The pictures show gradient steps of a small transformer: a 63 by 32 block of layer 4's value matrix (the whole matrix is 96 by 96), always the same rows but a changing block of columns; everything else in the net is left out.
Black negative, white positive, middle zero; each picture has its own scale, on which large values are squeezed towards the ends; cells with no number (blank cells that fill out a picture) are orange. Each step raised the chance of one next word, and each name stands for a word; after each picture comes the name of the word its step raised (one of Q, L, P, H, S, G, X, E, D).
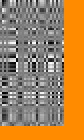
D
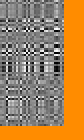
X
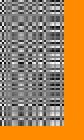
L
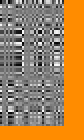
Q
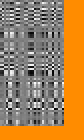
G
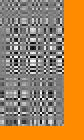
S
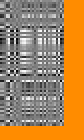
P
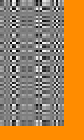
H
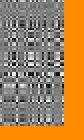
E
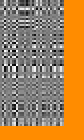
H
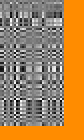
X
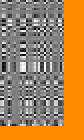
X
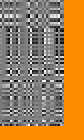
P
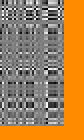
G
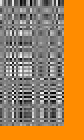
D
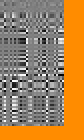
P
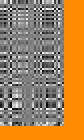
G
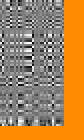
H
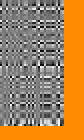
H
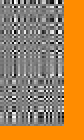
Q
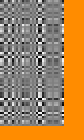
S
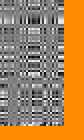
S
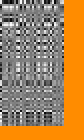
Q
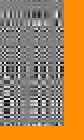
X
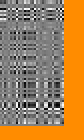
G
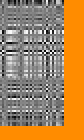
Q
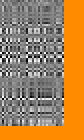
S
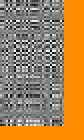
H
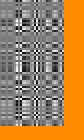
X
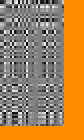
Q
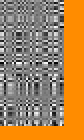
L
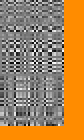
L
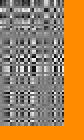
D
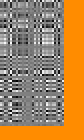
P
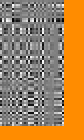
S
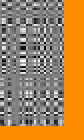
S
